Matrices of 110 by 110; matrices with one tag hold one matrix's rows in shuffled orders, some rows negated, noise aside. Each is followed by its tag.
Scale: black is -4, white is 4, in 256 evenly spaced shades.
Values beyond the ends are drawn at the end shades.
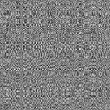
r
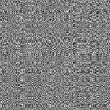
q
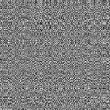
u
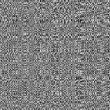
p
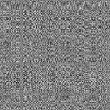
r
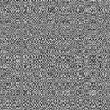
r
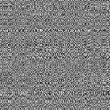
u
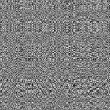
q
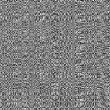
p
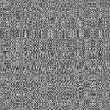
r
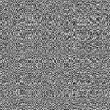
q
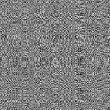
p
